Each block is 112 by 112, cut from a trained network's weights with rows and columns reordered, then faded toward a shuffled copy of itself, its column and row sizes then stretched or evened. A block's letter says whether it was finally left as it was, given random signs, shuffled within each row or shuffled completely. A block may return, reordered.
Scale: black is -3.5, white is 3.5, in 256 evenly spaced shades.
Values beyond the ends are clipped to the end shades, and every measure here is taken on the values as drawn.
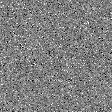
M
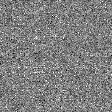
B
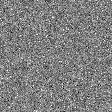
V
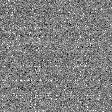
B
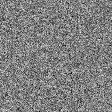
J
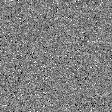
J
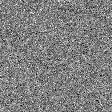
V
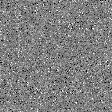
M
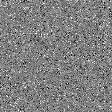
J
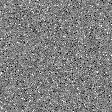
V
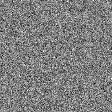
J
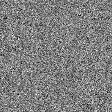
J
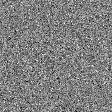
M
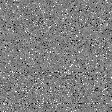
J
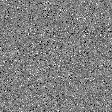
J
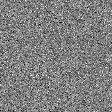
M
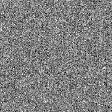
B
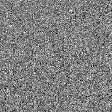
B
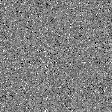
J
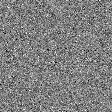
M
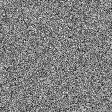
V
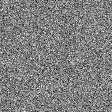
M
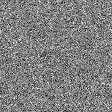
M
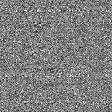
B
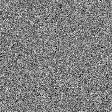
J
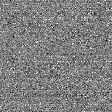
B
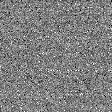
B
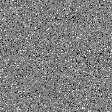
J
